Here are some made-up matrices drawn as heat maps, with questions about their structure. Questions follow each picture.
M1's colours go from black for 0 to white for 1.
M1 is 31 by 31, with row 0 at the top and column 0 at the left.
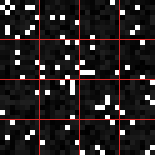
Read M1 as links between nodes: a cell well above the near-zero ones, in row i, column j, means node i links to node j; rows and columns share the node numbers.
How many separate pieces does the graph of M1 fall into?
3
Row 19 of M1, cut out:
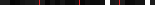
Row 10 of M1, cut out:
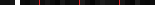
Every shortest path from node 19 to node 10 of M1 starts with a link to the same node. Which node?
node 29
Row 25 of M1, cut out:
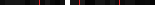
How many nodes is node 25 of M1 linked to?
1
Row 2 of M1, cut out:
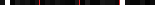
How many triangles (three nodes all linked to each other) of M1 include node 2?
0
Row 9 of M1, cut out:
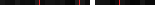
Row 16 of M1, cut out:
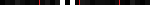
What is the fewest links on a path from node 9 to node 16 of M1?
3
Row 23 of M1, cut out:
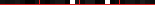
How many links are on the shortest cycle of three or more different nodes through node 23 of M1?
6
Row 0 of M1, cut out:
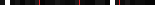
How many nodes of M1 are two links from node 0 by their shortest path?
5
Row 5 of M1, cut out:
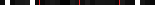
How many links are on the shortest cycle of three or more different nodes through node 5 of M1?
3
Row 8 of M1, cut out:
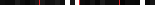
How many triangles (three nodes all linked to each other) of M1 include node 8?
2
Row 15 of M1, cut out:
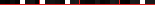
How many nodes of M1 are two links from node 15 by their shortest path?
2
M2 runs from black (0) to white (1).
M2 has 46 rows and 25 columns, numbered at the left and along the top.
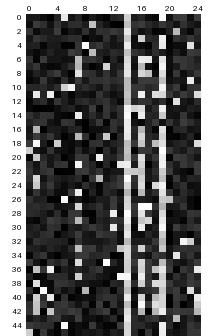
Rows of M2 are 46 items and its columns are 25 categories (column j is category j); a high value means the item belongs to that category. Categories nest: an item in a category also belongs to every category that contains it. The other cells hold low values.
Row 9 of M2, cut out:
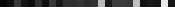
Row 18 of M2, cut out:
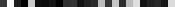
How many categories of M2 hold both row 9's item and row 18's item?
2
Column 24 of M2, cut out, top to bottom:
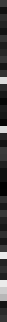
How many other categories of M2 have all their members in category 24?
2
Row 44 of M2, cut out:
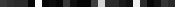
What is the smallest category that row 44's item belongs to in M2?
5
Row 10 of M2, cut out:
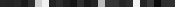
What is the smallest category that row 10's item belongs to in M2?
6
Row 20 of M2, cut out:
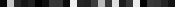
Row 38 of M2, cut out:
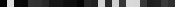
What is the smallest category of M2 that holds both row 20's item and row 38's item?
1
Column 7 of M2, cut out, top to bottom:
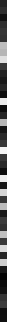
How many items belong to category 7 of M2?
12
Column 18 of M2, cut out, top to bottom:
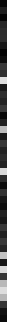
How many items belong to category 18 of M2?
8
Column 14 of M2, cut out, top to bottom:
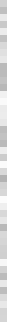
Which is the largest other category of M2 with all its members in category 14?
19
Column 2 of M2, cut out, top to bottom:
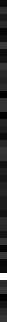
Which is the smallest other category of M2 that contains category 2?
8
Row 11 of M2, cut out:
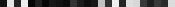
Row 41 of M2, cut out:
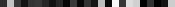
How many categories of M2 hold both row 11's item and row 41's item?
6
